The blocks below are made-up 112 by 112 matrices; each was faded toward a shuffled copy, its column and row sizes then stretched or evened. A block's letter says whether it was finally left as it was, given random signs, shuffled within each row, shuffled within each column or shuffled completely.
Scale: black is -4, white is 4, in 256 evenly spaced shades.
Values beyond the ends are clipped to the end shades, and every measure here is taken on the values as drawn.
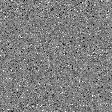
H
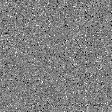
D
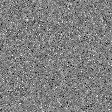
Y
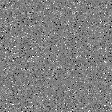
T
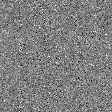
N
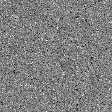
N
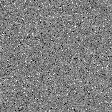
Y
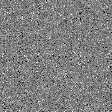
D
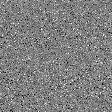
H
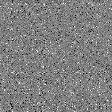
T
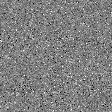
H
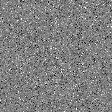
N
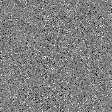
N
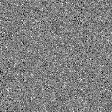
T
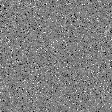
H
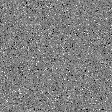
H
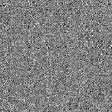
T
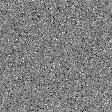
Y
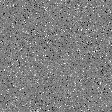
Y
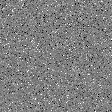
Y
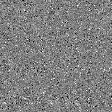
T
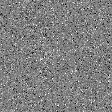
N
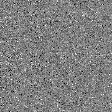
D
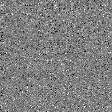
T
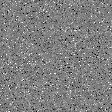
H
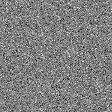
N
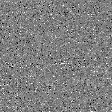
T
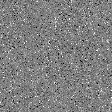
N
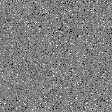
T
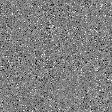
D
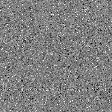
T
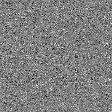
T
